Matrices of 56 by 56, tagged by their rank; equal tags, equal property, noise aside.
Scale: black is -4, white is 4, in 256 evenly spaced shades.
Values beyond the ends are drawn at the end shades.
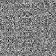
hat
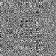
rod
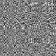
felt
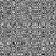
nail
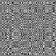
nail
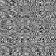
felt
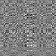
nail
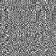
rod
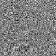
rod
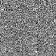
hat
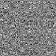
hat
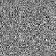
hat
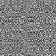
felt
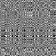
nail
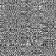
rod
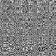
rod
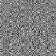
felt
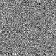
hat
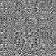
felt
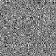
hat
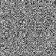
hat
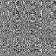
felt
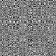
felt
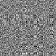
felt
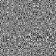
rod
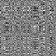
nail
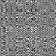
nail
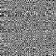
felt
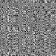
rod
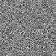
hat
